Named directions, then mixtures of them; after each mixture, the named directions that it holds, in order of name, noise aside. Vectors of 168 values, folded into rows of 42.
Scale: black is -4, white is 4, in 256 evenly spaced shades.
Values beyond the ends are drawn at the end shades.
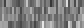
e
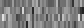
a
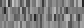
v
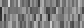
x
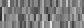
e, x.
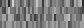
a, v.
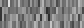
x.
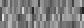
a, x.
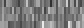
e.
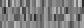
v.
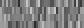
e, x.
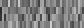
x.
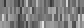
a, e.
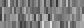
e, x.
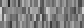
x.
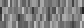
a, x.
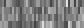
e.
